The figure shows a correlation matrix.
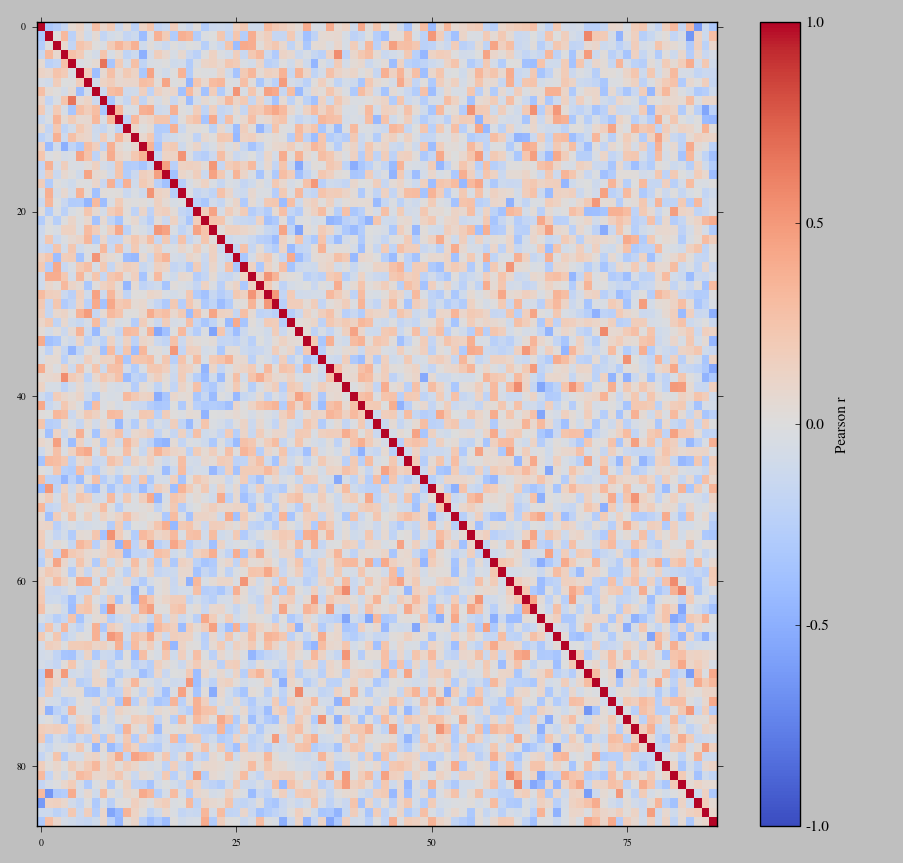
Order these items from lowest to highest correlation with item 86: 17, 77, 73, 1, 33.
77, 17, 33, 1, 73
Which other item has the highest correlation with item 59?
29
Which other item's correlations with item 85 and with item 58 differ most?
64
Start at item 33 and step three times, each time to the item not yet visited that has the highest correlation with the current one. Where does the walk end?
14
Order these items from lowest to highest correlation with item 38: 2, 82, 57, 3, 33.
33, 2, 82, 57, 3
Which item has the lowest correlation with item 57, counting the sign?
11
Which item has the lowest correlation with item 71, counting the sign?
31
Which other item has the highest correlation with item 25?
7
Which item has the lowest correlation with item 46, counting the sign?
41
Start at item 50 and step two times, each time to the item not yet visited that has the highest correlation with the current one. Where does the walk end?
70
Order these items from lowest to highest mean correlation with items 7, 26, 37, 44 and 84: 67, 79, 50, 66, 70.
50, 70, 66, 67, 79
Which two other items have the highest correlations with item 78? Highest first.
85, 76
